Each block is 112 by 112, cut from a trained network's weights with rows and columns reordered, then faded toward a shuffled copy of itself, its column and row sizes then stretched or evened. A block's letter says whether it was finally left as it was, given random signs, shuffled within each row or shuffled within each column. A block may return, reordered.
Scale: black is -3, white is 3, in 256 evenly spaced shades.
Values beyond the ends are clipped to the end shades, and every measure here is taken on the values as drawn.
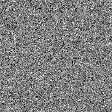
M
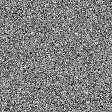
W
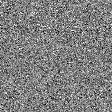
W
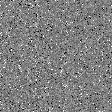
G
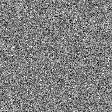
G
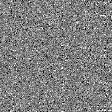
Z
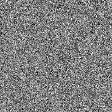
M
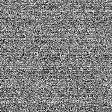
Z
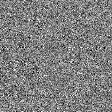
M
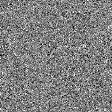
M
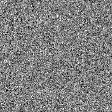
M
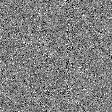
G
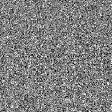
Z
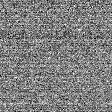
W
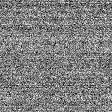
W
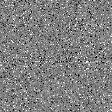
M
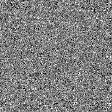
M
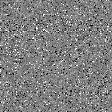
Z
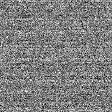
Z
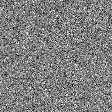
G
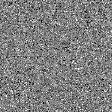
M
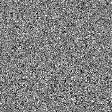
M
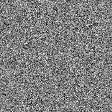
G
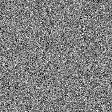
G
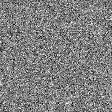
W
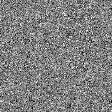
M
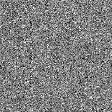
Z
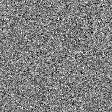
W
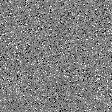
G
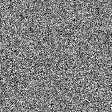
G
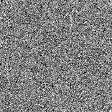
G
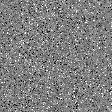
G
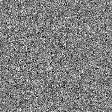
G
